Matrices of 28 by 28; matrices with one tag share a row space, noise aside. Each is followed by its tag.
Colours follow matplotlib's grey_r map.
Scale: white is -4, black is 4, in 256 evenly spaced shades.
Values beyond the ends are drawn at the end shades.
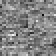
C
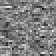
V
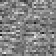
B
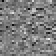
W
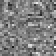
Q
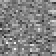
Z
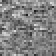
B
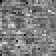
B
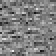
B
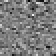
W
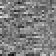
B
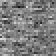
B
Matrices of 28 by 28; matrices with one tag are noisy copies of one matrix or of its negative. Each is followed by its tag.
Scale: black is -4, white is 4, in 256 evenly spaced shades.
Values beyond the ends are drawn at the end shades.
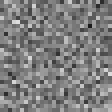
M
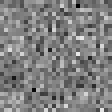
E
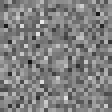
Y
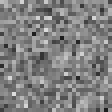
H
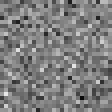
M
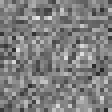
H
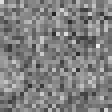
E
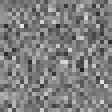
Y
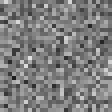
M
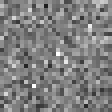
M
